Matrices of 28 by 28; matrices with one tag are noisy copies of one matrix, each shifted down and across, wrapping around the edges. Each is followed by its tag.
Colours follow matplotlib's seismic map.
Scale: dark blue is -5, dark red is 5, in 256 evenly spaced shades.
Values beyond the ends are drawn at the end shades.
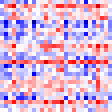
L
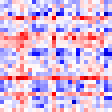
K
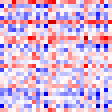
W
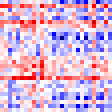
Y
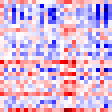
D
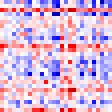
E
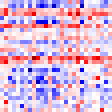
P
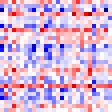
L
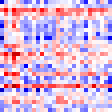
E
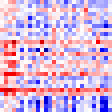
D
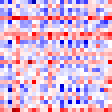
W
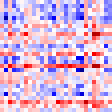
E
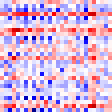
W
